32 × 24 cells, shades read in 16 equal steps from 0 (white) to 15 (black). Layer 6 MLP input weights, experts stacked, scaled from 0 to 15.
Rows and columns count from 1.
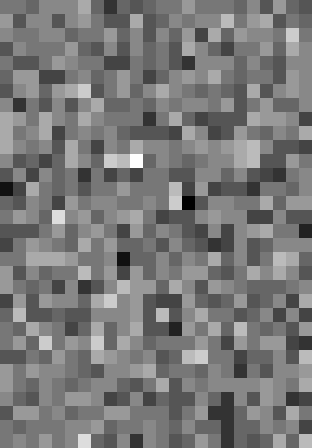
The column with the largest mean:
18
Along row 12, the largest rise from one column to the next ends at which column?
12
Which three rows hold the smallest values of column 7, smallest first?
32, 7, 20
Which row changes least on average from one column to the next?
31
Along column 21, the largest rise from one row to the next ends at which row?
16
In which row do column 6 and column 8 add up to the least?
25
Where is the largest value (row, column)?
15, 15
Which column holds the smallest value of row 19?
22
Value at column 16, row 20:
6
